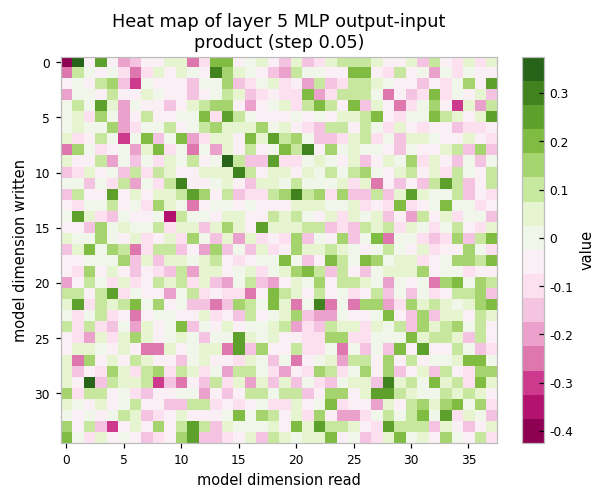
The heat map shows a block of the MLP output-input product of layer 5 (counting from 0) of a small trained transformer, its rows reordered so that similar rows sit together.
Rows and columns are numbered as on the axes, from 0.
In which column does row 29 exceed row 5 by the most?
2
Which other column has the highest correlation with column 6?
30
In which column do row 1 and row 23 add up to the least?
6
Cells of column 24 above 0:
15
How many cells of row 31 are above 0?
14
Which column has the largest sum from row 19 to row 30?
36
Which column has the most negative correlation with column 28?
1
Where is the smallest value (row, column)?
0, 0
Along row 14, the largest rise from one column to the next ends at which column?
10
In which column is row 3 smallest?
28
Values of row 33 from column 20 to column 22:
0.2 0.05 0.25
